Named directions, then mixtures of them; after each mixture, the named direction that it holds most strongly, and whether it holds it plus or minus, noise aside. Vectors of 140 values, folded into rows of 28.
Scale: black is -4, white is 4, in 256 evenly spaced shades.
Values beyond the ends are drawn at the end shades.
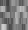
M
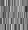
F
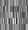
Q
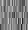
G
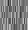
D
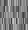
Q, plus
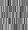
D, plus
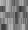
M, minus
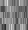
M, minus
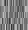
F, minus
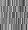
G, plus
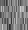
D, minus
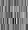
Q, minus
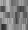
M, minus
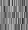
G, plus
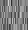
D, minus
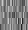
G, plus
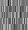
D, plus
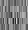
Q, minus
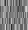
F, minus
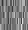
G, minus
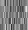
F, minus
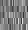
G, minus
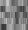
M, minus
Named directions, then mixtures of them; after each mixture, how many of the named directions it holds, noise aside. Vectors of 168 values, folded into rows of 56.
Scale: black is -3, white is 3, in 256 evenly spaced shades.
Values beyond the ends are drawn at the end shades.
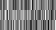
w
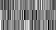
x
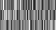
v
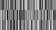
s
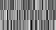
four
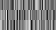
three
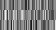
two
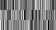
two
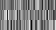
three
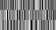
four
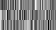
three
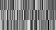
four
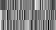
three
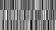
four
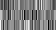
one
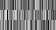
four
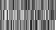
two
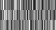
one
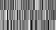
four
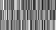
one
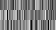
four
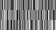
two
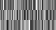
two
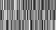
one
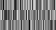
one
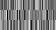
four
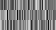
four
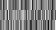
one
